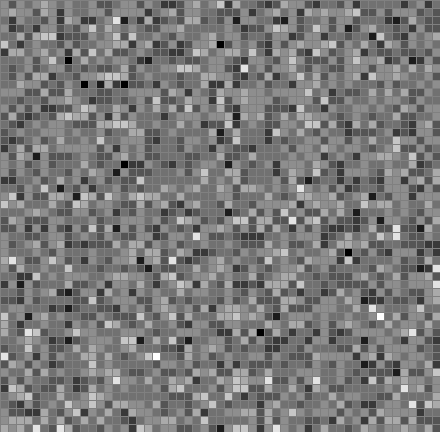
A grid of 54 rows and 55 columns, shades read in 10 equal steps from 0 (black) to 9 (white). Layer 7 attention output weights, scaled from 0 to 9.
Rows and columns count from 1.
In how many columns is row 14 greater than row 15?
25
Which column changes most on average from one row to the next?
47
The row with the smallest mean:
3
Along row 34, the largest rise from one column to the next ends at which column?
55
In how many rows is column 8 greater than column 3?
20
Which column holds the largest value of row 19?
50
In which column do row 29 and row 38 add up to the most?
12
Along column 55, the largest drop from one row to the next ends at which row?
35
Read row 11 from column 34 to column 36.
3 4 4
